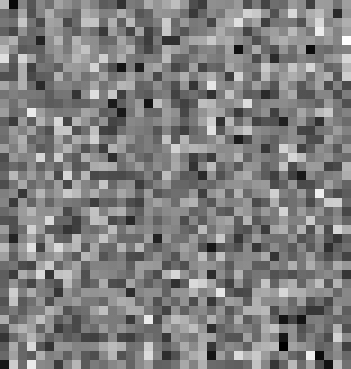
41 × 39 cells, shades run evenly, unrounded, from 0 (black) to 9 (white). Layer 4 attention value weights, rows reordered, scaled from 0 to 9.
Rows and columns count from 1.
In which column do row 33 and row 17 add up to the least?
15
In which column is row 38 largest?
38
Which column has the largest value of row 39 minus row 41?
31
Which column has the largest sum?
11
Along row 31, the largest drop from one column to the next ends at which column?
6
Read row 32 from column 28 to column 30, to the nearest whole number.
3 4 7
